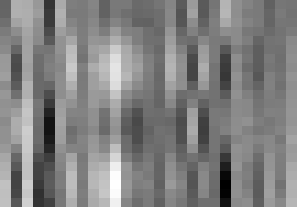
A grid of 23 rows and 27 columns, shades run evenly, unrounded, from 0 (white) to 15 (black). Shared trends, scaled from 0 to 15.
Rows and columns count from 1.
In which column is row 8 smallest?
11
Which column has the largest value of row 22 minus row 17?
21
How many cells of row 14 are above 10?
4
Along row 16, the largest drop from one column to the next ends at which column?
6
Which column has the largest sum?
5
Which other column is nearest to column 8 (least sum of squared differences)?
26
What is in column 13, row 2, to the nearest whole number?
9
